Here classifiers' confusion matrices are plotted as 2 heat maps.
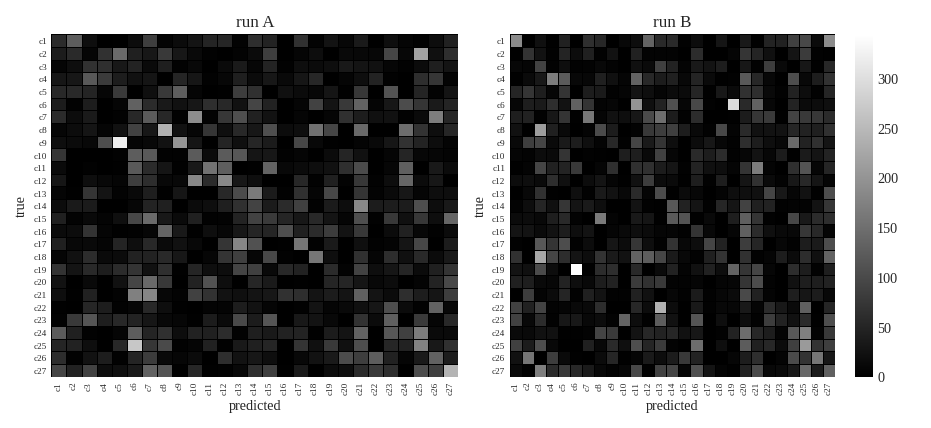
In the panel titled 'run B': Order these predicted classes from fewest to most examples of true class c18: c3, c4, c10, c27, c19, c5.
c19, c10, c5, c4, c27, c3
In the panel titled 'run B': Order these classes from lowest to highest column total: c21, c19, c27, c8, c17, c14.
c17, c19, c8, c14, c21, c27
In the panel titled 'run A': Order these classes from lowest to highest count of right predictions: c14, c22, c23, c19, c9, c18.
c22, c19, c14, c23, c18, c9
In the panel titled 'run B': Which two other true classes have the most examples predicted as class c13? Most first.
c22, c7
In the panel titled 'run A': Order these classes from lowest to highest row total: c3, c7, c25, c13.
c3, c13, c7, c25
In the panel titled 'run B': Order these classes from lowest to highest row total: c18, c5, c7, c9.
c5, c9, c7, c18
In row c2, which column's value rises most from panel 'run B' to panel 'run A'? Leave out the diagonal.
c25
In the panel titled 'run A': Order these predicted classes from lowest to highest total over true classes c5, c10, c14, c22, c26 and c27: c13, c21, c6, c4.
c4, c6, c13, c21
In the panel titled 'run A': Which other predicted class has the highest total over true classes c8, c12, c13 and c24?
c21
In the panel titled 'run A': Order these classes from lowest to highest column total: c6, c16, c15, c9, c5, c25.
c16, c9, c5, c15, c25, c6
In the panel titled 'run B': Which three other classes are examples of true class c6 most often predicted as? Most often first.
c19, c11, c21
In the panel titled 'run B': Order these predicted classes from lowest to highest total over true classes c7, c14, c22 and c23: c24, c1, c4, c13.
c4, c24, c1, c13
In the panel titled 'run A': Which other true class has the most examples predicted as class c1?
c24
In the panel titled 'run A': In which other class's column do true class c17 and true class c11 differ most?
c13
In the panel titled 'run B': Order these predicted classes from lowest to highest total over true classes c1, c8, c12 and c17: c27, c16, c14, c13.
c16, c13, c14, c27
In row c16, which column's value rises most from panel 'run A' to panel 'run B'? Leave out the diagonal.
c20
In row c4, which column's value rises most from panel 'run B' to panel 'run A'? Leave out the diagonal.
c3
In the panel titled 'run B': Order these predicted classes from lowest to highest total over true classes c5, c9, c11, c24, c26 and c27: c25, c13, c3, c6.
c6, c13, c3, c25
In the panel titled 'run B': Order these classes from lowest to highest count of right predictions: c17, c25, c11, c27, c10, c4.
c10, c11, c17, c27, c4, c25
